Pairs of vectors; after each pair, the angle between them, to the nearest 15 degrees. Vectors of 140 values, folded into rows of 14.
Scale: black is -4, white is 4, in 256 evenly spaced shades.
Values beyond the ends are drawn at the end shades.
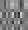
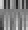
90 degrees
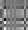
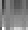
75 degrees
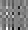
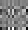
120 degrees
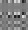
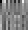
120 degrees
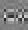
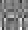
135 degrees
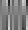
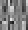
135 degrees
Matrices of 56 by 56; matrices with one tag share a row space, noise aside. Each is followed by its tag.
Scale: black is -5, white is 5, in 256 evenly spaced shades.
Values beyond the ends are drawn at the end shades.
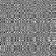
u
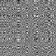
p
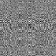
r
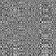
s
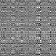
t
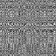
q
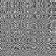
u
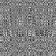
r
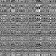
t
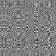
p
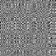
u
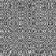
r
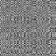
u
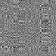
s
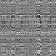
t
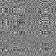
s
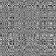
q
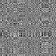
s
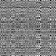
t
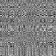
q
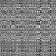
t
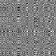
p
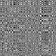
s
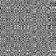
u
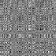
r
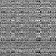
t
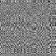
u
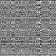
t
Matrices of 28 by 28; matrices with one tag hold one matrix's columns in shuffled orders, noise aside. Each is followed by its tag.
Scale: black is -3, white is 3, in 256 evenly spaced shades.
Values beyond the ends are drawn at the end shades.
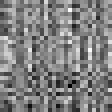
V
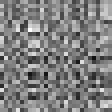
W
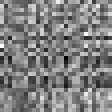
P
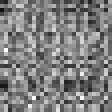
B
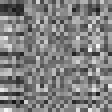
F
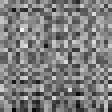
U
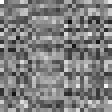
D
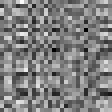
D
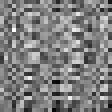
U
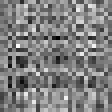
P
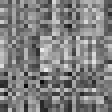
V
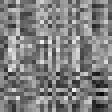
V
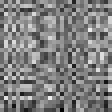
U
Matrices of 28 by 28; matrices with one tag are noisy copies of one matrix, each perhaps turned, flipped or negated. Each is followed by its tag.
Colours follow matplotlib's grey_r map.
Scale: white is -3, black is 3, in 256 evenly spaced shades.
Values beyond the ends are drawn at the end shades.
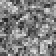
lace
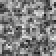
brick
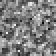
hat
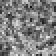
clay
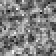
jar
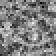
lace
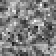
lace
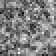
clay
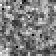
clay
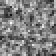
jar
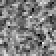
hat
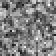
hat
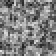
brick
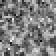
hat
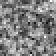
lace
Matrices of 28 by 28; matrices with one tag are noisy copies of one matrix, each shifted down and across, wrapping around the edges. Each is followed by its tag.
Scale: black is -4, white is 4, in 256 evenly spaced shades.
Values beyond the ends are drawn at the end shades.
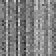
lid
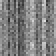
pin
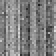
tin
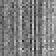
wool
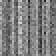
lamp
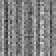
lamp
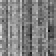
tin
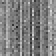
lid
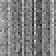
lid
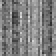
tin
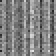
lamp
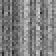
pin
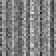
lamp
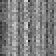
pin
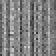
lamp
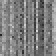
lid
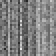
lid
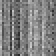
lid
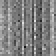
lid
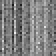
lid
